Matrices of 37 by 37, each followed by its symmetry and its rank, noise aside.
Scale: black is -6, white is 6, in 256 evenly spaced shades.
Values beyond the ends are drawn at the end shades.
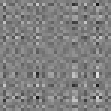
no symmetry, rank two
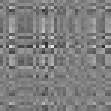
no symmetry, rank two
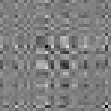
symmetric, rank two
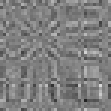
antisymmetric, rank two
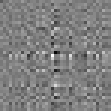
antisymmetric, rank two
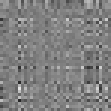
no symmetry, rank two
